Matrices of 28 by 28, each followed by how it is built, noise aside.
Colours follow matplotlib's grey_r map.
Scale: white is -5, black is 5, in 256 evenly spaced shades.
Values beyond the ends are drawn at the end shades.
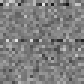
uneven rows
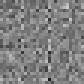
low rank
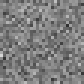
noise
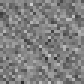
Toeplitz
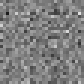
low rank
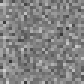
repeating rows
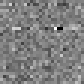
uneven rows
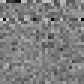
uneven rows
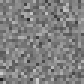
noise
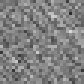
Toeplitz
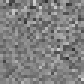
upper triangular
